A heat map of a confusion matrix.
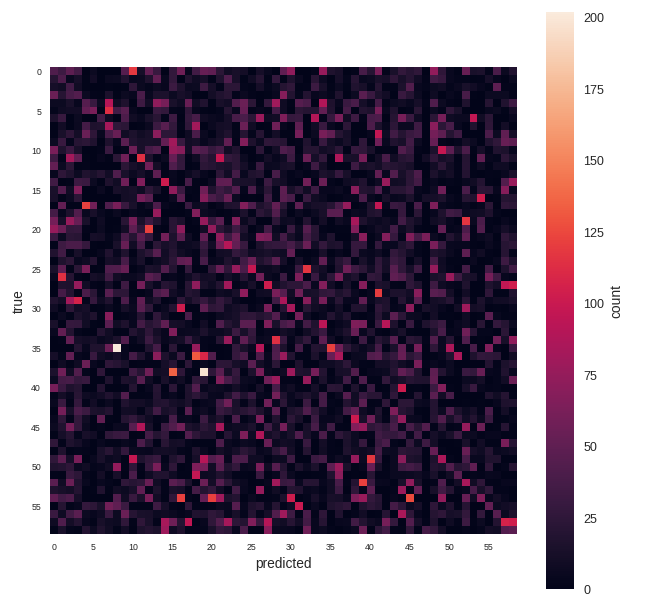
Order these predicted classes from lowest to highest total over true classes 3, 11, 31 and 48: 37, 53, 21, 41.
53, 37, 41, 21
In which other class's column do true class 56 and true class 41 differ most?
44
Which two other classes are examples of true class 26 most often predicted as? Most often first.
1, 50
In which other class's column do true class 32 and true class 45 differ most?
34
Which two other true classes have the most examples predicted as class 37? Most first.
17, 25
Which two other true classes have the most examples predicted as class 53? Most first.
6, 50
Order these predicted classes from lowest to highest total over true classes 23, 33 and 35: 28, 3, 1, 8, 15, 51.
51, 3, 28, 1, 15, 8
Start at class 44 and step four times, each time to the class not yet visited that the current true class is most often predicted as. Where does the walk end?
39
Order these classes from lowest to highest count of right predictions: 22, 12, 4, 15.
4, 12, 15, 22
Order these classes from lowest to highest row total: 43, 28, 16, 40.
40, 16, 43, 28
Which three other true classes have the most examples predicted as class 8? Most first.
35, 50, 17
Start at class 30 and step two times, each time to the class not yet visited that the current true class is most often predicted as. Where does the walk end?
54
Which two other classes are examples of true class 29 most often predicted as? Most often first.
3, 2
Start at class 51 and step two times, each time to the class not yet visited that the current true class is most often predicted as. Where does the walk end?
13
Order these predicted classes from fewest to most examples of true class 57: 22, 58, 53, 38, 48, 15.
53, 48, 38, 15, 22, 58
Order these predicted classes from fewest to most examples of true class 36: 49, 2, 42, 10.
49, 42, 10, 2
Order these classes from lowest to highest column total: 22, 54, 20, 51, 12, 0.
51, 54, 20, 0, 12, 22
